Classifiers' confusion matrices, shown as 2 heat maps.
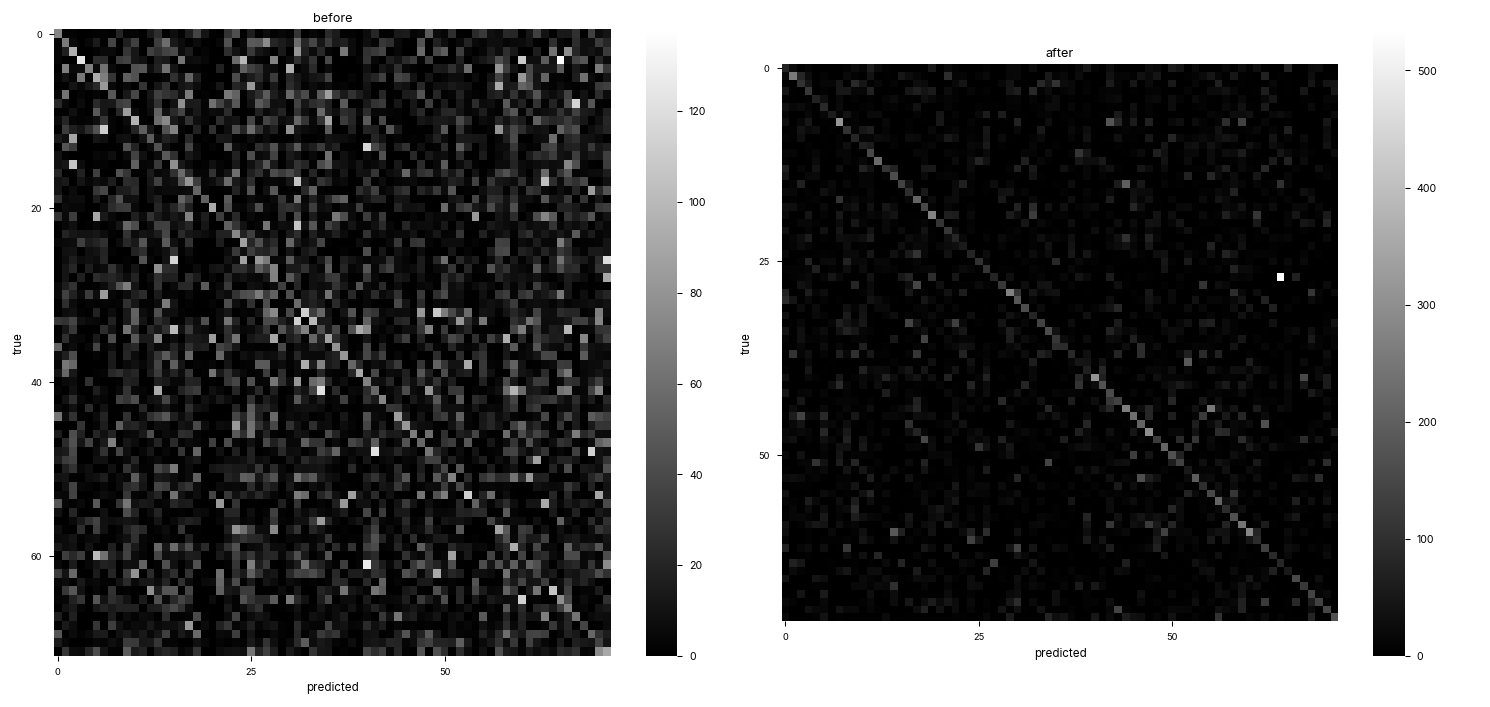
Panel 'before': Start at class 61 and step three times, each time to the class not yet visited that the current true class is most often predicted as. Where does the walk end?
14
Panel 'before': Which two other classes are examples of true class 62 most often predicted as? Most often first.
49, 10
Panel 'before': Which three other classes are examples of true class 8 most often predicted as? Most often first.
67, 16, 20
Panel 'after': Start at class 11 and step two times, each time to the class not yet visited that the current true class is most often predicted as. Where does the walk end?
52
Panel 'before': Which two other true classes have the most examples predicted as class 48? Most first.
41, 34
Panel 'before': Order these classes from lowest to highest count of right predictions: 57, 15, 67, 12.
12, 67, 15, 57
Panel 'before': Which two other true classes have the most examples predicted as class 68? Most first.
35, 5
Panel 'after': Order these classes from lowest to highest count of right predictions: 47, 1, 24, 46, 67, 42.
24, 67, 42, 46, 1, 47
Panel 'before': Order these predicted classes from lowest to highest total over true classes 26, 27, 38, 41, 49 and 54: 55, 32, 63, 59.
55, 63, 32, 59
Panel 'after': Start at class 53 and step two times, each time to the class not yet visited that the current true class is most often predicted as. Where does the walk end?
62
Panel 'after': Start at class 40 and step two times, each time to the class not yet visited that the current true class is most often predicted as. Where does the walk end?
14
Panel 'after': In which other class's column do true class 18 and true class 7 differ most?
42
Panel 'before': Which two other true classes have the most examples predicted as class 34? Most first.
41, 56
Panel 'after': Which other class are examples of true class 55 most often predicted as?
58
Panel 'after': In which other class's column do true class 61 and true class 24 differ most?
17
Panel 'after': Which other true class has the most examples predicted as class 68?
29
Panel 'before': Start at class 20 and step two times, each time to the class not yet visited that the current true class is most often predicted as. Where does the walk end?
15
